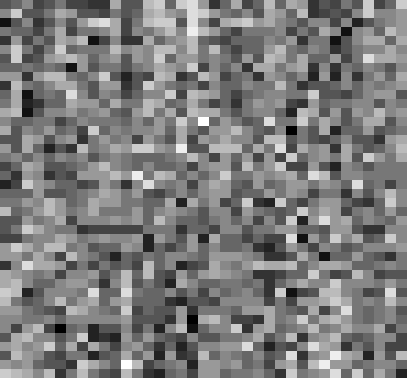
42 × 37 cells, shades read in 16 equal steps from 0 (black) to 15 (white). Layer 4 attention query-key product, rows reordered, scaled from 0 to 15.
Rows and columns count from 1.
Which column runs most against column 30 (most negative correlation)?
7
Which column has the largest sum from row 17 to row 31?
3
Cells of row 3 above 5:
25
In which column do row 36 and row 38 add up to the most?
31
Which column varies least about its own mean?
21
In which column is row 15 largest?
9
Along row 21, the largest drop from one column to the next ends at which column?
34
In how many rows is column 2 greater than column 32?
23
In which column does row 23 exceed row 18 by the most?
26
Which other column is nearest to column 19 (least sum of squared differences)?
35
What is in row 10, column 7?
10
